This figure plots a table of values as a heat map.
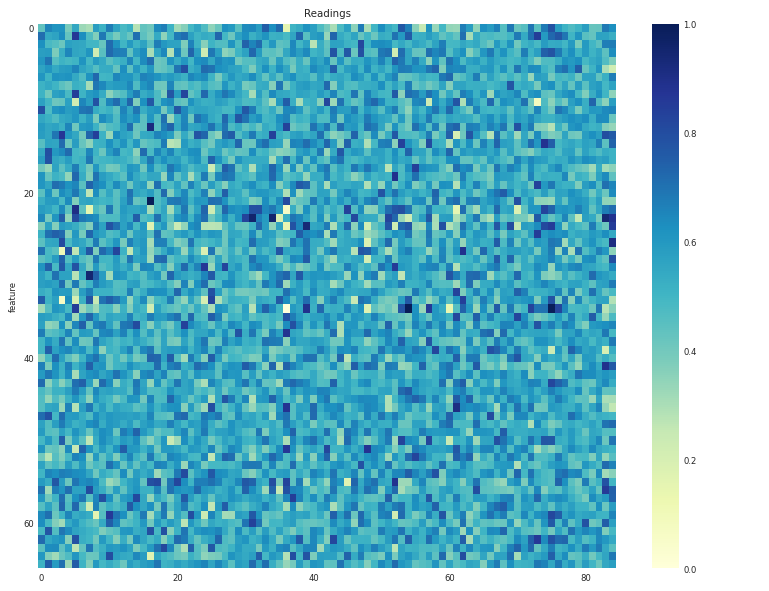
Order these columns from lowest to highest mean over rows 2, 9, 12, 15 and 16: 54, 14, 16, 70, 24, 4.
14, 24, 54, 70, 4, 16
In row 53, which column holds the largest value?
47
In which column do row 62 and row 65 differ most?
43
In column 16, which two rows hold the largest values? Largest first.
21, 12
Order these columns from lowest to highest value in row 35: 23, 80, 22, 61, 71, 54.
54, 23, 80, 71, 22, 61
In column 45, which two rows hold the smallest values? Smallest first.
55, 40
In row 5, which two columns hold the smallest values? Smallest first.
84, 83
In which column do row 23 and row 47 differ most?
34
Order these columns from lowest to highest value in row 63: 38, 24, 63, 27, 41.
41, 24, 27, 38, 63
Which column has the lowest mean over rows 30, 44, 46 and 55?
45
